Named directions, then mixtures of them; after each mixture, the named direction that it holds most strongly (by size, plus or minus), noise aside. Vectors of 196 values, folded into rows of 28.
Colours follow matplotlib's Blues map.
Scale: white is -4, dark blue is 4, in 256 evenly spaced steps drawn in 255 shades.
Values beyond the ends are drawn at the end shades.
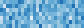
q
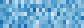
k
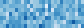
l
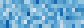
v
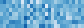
l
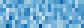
q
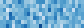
v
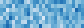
v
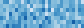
l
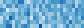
q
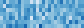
q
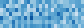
q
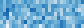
v
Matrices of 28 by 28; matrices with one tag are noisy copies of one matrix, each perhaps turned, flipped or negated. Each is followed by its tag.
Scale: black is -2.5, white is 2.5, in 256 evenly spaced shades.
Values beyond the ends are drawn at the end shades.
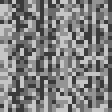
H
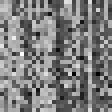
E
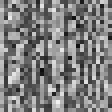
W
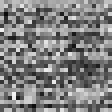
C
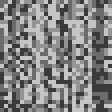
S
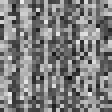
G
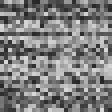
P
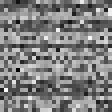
G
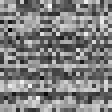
G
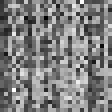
C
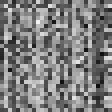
S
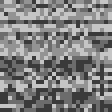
E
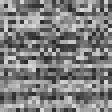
G
